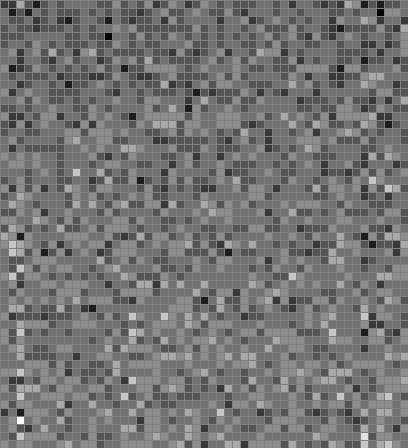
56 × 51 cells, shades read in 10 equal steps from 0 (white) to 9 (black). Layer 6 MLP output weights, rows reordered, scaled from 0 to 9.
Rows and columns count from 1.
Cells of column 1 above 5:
12
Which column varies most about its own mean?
3
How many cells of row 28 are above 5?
8
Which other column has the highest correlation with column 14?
28
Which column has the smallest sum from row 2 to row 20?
37
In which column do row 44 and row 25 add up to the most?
46
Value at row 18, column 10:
3
